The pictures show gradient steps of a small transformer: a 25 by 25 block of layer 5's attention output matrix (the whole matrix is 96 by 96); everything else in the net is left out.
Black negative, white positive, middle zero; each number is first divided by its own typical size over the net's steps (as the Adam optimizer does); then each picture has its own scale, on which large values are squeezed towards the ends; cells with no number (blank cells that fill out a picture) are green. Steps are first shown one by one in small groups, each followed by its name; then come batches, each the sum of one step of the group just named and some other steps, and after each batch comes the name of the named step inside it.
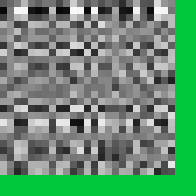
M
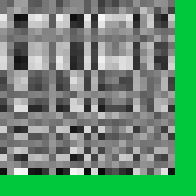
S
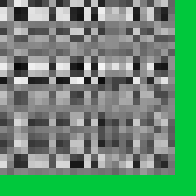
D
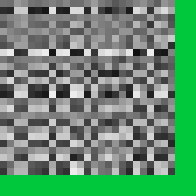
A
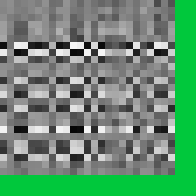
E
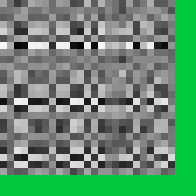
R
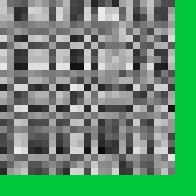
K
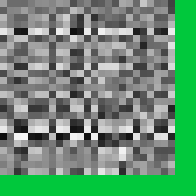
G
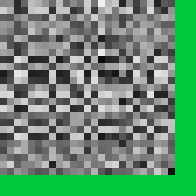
R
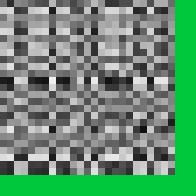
R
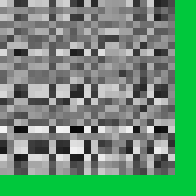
E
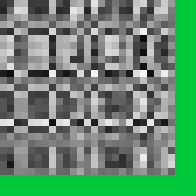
M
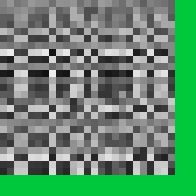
A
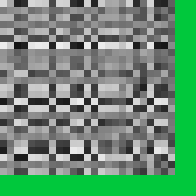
R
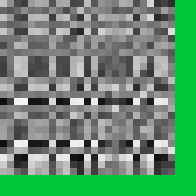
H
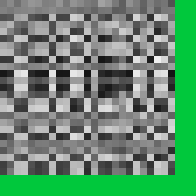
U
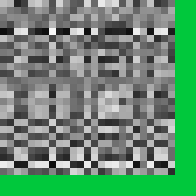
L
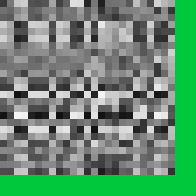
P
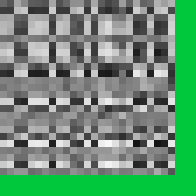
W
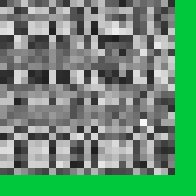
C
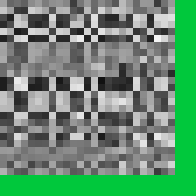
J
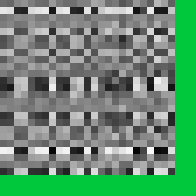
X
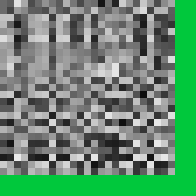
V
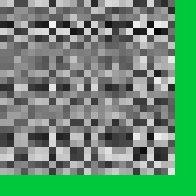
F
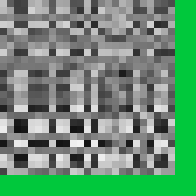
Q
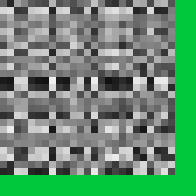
X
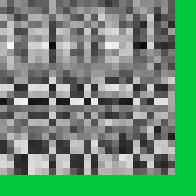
H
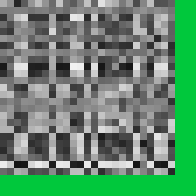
L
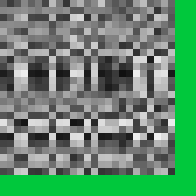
U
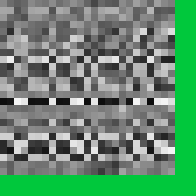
H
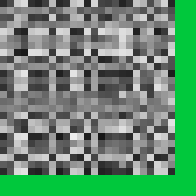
U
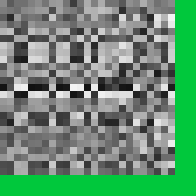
J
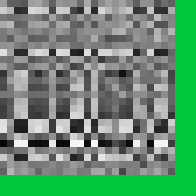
Q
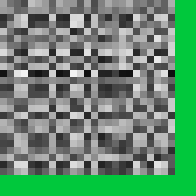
U
